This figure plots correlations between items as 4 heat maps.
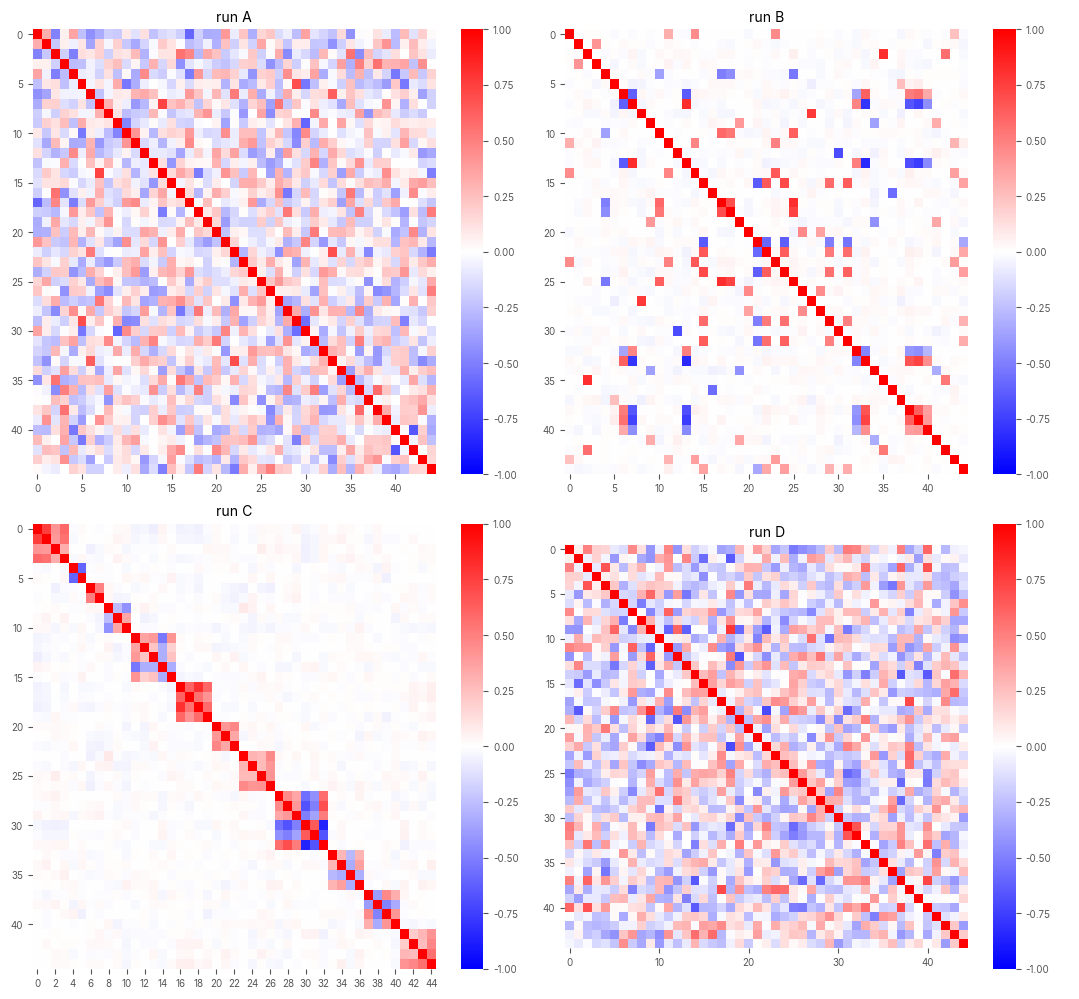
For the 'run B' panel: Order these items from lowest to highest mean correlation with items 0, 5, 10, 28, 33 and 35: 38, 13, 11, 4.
13, 4, 11, 38
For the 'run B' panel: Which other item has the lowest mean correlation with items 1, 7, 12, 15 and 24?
21
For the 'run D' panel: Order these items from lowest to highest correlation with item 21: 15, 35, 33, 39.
39, 35, 15, 33
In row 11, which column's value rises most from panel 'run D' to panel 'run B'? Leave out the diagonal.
23
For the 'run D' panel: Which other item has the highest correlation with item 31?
32
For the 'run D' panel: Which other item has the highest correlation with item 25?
18
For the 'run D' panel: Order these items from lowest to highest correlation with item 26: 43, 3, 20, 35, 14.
3, 20, 35, 43, 14
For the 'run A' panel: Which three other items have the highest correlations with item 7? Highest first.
14, 27, 39
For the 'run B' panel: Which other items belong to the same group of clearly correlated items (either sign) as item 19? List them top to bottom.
9, 34, 41
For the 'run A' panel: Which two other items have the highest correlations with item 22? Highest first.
33, 6
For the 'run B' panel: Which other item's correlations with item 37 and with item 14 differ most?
23
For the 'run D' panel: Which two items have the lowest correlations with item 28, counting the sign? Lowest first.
37, 19
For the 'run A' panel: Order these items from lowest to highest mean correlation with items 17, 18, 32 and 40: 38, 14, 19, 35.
38, 14, 35, 19
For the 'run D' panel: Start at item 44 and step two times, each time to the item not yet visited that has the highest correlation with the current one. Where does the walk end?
34
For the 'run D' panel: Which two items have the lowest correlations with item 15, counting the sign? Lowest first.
1, 3
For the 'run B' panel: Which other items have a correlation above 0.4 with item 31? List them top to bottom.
15, 22, 24, 29
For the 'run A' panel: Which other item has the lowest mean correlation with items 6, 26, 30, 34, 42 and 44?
40
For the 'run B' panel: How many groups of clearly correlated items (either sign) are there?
12
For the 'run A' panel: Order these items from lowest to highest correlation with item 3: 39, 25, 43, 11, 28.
25, 11, 28, 39, 43
